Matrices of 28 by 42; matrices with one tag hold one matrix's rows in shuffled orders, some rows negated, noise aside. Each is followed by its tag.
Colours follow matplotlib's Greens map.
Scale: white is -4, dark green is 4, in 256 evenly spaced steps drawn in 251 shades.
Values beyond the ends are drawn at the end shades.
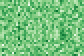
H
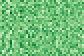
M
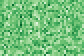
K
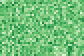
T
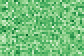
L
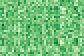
H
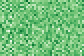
M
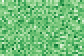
H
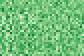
M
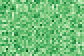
L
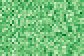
T
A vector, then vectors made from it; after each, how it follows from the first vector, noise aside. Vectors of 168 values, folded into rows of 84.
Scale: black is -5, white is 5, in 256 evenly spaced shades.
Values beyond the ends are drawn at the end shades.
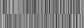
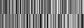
wrapped around, scaled up.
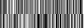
wrapped around, scaled up.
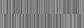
reversed, shrunk.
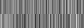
wrapped around.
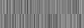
reversed, shrunk.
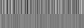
reversed, partly zeroed.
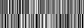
wrapped around, scaled up.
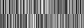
wrapped around, scaled up.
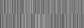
wrapped around, shrunk.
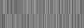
negated, shrunk.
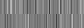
partly zeroed.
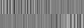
reversed, partly zeroed.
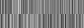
wrapped around.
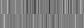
partly zeroed.
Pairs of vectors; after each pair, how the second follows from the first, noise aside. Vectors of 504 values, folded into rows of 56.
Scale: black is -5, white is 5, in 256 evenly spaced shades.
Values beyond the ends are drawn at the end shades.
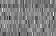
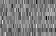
reversed.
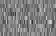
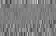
wrapped around, negated, partly zeroed.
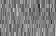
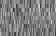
negated.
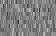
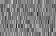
reversed.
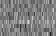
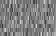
shuffled.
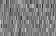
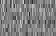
shuffled.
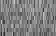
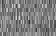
wrapped around, negated.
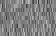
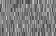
negated.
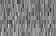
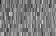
wrapped around, negated.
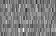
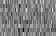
negated.
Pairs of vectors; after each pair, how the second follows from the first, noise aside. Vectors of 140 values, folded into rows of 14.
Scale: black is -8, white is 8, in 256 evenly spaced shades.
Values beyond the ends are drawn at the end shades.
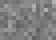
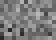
reversed, negated, scaled up.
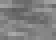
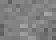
wrapped around, partly zeroed.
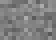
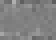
wrapped around, partly zeroed.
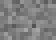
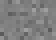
wrapped around, partly zeroed.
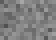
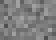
sign-scrambled.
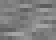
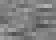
negated.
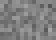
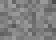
shuffled.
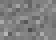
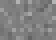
wrapped around, partly zeroed.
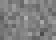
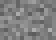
shuffled.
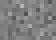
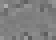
wrapped around, partly zeroed.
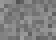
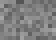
copied.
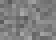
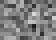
reversed, negated, scaled up.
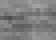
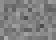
shuffled.
